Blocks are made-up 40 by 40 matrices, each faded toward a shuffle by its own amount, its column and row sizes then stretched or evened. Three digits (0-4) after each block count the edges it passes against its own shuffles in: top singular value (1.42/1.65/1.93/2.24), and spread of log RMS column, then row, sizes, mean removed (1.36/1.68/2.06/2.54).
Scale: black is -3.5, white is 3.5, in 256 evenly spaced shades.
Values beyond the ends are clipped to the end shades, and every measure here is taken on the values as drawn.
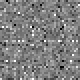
1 0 2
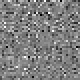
3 0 3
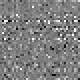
3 1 3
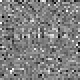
2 0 2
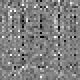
3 3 2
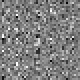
2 3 0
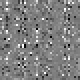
3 3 1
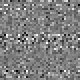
1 1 4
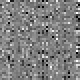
2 4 1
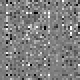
0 4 2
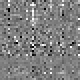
1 3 3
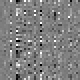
4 4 1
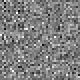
2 1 0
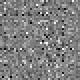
1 2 2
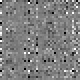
3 4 2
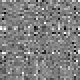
3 2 2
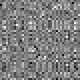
4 3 0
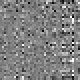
3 4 2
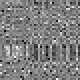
4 0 1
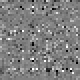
1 2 3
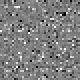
0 0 1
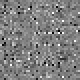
1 1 2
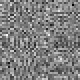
3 1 0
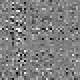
2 4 3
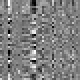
4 4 0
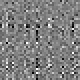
3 4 2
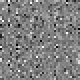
1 3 1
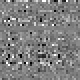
2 1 4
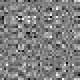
4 3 3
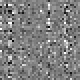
2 4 1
